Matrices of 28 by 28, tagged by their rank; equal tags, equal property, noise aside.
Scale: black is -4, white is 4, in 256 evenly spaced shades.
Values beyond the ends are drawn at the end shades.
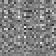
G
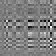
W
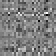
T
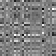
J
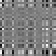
W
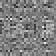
G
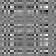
W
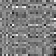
T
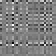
W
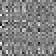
T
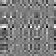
J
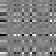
W
